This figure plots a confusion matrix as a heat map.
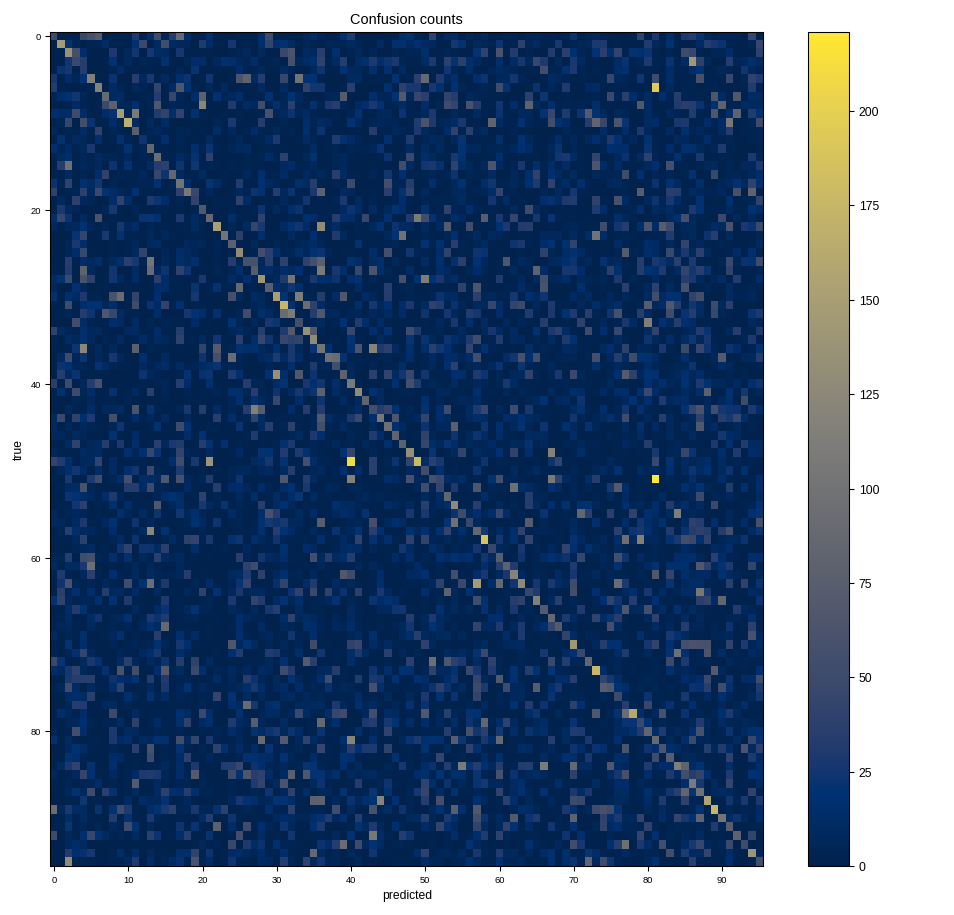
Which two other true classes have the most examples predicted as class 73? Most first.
23, 10
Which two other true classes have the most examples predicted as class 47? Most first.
23, 7
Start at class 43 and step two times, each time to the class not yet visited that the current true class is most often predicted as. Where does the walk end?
36
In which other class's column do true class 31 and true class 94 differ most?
34
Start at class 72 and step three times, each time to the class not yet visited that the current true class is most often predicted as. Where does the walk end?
40
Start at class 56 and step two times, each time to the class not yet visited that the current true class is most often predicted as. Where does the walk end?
14
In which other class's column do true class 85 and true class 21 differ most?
49
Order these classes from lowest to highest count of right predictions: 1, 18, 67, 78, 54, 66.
66, 67, 18, 54, 1, 78
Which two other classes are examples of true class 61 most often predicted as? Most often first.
5, 87
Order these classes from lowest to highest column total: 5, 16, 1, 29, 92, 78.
16, 78, 92, 1, 29, 5
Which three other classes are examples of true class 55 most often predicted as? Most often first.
84, 71, 29
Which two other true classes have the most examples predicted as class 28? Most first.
81, 43
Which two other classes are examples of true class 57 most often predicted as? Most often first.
13, 91
